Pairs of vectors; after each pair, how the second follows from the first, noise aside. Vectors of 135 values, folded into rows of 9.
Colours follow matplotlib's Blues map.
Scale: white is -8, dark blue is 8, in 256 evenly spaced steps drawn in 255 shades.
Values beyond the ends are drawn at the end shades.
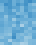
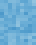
wrapped around, negated, shrunk.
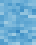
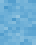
wrapped around, negated, shrunk.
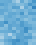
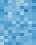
reversed, negated.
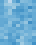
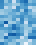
reversed, scaled up.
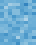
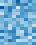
reversed, scaled up.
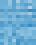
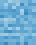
reversed, negated.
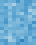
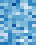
reversed, scaled up.
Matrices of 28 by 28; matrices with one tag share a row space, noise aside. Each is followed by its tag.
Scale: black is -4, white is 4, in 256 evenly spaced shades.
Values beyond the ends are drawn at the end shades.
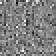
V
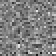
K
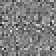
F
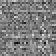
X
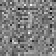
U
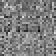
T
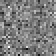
T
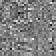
U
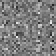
F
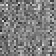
F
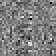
U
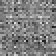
X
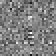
U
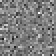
F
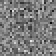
U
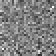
F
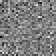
F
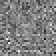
T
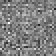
T
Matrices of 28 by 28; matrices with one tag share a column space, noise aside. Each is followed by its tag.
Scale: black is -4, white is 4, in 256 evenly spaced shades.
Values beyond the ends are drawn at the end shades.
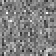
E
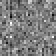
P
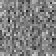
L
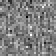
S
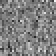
E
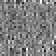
P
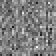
L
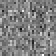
L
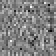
L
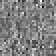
P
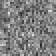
L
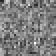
S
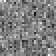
P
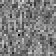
S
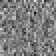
E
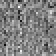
E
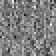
P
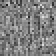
S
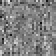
S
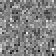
E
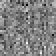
S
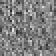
L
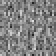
L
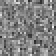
P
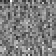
P
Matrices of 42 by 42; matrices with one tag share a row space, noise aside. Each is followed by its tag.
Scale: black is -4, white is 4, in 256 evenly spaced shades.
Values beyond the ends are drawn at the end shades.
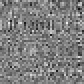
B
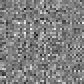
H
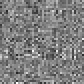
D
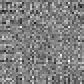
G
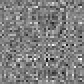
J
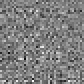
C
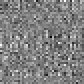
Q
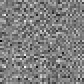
H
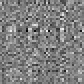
J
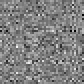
D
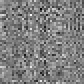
H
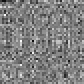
G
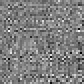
B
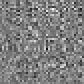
J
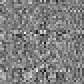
H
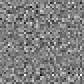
C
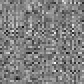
D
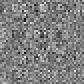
H
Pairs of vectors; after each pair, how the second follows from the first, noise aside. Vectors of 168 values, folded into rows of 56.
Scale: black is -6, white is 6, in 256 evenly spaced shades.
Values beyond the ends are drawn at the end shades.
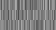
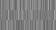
negated, shrunk.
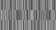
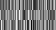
reversed, negated, scaled up.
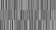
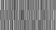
partly zeroed.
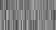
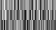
wrapped around, scaled up.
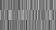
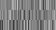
wrapped around, negated.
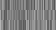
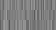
negated, shrunk.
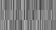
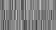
negated.
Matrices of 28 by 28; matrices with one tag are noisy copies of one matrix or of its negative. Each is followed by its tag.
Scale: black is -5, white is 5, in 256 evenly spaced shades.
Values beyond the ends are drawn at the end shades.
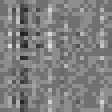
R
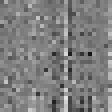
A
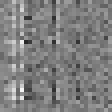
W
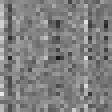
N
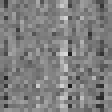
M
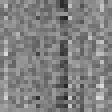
M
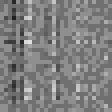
W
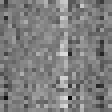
M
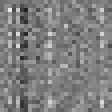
R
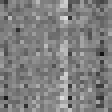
M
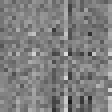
A
